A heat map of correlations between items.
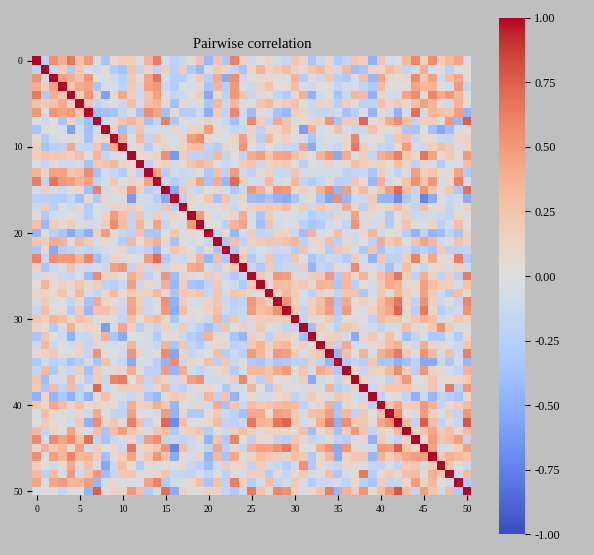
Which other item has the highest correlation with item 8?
20
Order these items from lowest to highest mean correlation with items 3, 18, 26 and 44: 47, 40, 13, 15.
15, 47, 40, 13
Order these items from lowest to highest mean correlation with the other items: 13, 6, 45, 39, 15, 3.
39, 6, 13, 3, 15, 45
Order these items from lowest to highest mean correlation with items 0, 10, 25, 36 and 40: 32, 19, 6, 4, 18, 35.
35, 32, 6, 18, 19, 4
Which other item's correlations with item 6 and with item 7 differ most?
50
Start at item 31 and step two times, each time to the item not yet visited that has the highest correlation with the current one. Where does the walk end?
4
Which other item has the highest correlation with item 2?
14
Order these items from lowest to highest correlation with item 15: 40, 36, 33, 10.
10, 40, 33, 36
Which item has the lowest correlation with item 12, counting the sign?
6
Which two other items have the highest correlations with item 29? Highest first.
42, 45
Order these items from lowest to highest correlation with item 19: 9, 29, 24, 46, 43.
29, 46, 43, 24, 9
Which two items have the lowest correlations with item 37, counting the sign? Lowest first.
32, 1
